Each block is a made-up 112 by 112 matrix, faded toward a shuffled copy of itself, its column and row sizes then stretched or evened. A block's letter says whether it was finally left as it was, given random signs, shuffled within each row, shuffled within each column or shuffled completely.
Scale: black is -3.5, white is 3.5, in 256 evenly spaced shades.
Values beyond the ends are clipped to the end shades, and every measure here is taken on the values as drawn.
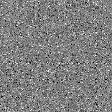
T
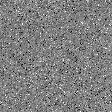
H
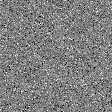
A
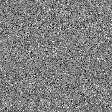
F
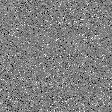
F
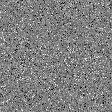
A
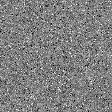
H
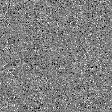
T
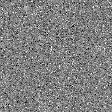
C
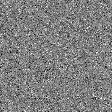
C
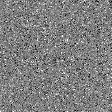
C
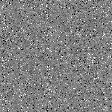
C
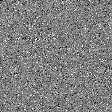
C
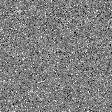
F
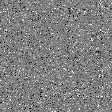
C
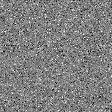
F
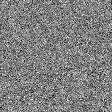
F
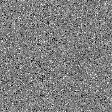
C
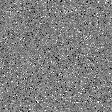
F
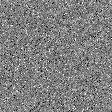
A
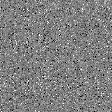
T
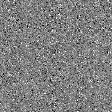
T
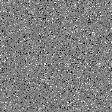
C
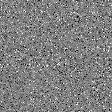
T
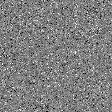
H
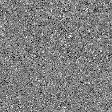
C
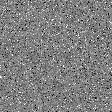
A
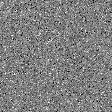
F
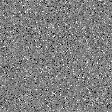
T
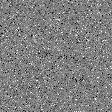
F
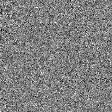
C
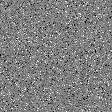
A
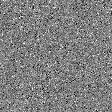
A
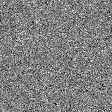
F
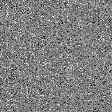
C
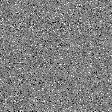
C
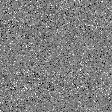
F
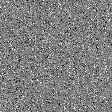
H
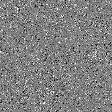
C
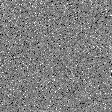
A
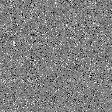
C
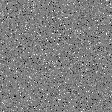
A
